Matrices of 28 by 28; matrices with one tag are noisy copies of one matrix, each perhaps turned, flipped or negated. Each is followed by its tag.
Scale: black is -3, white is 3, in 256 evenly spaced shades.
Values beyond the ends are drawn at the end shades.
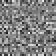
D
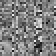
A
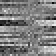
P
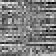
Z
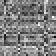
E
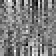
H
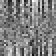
H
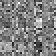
A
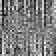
Z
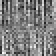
Z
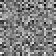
D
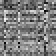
E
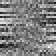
H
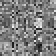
A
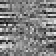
H
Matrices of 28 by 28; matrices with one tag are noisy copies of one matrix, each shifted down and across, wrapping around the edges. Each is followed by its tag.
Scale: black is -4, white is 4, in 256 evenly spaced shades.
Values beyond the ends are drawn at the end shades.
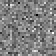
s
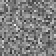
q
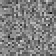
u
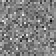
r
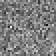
u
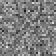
s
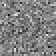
u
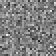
q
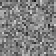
u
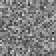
q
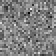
r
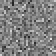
s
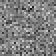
r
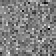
s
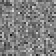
s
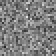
q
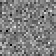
r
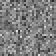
u
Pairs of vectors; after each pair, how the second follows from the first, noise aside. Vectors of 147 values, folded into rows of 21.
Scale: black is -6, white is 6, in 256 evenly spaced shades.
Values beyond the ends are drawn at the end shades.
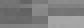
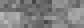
wrapped around.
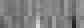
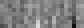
copied.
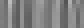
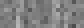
reversed, negated, partly zeroed.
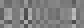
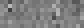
reversed, negated, partly zeroed.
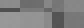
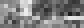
reversed, negated, scaled up.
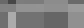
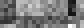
reversed, negated, scaled up.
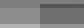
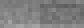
shrunk.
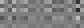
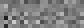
wrapped around.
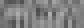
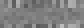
reversed, negated, partly zeroed.
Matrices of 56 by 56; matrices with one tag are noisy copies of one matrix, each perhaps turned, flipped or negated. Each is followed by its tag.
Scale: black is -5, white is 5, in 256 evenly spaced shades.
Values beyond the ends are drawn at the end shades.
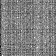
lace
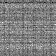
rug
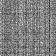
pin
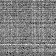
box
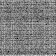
lace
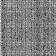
lace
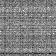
rug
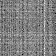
box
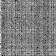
lace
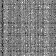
rug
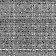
pin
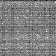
lace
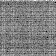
lace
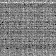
rug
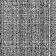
pin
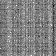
rug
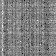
rug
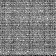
lace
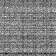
rug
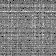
box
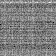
rug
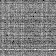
pin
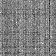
pin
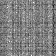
rug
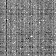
pin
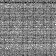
rug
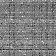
pin
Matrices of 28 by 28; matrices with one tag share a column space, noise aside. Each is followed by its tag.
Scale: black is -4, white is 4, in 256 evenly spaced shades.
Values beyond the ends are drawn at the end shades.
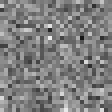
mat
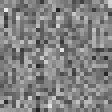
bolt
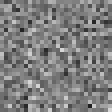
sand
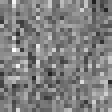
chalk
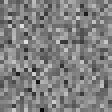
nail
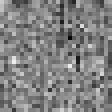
chalk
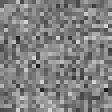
mat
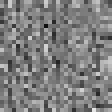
chalk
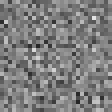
nail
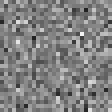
sand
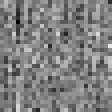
chalk
